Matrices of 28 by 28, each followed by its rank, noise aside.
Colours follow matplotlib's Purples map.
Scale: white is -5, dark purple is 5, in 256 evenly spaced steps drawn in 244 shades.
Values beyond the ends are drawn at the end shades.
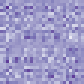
four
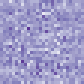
eight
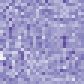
six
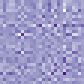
three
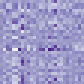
three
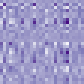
two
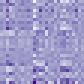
three
